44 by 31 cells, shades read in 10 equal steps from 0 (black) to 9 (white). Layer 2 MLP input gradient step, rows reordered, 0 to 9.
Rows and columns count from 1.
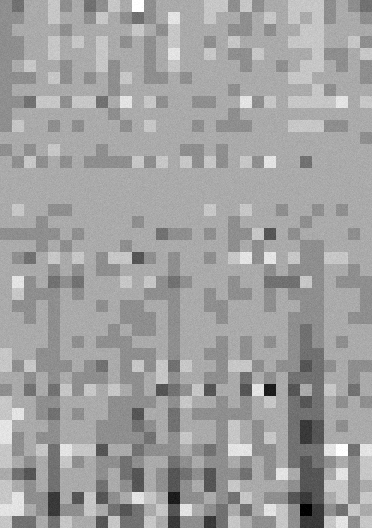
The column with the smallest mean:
26
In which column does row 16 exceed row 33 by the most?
23
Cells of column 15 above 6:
5
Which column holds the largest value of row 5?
15
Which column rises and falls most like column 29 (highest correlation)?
28
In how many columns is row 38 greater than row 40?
19
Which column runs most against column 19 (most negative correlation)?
1
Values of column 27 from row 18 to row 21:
5 6 6 5
